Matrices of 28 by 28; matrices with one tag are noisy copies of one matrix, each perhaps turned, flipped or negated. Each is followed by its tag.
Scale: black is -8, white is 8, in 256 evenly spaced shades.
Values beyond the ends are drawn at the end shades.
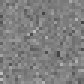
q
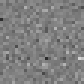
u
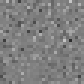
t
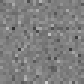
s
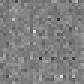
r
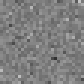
q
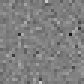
s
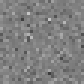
s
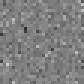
q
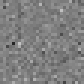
t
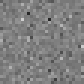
s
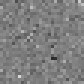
q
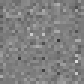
r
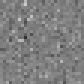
u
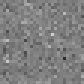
r
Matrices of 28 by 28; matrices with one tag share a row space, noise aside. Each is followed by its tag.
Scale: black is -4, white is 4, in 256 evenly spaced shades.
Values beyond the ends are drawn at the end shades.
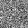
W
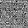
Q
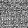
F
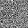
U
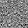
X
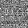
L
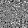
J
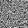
W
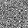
X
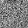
X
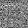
F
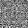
F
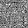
Q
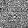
F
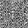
J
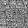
Q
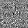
U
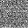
F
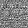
L
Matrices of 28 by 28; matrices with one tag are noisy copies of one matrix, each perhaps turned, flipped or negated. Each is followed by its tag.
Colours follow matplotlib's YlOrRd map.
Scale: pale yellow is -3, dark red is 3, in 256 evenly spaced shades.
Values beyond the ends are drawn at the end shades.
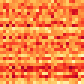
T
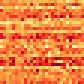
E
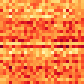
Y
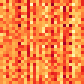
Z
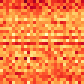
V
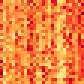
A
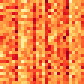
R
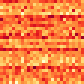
R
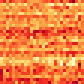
A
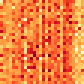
V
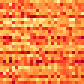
E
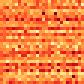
Z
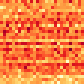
V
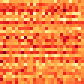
Z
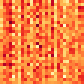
Z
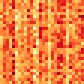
R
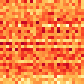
V
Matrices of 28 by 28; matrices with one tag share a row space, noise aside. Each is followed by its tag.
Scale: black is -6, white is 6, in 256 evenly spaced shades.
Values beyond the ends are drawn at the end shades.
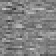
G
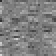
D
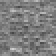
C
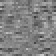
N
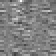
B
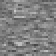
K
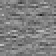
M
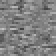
B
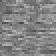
G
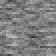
G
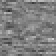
G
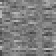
D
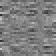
D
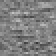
C
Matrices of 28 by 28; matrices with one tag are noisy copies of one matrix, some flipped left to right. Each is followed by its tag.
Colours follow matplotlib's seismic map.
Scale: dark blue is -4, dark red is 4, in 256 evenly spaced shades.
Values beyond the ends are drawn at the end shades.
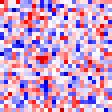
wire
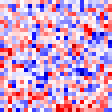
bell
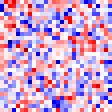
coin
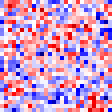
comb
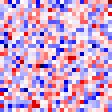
wire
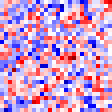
wire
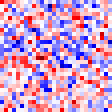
wire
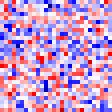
wire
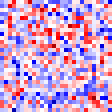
comb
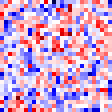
comb
